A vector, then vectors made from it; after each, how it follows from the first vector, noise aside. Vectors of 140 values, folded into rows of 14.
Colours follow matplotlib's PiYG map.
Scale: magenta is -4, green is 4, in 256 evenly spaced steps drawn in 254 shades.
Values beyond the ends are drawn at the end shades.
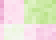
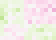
negated, shrunk.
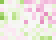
negated, partly zeroed.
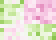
negated.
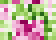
wrapped around, negated, scaled up.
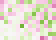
sign-scrambled.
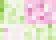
negated.
